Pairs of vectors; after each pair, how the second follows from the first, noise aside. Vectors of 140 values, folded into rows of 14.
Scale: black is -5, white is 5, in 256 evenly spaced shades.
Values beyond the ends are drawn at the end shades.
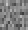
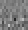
wrapped around, negated, partly zeroed.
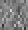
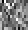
reversed, scaled up.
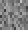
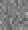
wrapped around, negated, shrunk.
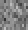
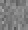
wrapped around, negated, shrunk.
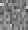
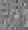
wrapped around, negated, shrunk.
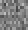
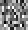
reversed, scaled up.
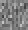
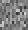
reversed, negated.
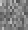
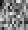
negated, scaled up.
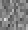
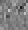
wrapped around, negated, partly zeroed.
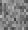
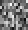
wrapped around, negated, scaled up.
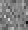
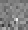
wrapped around, negated, partly zeroed.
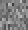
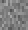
wrapped around, negated, shrunk.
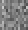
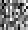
negated, scaled up.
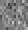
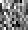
reversed, scaled up.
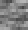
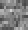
reversed, negated.
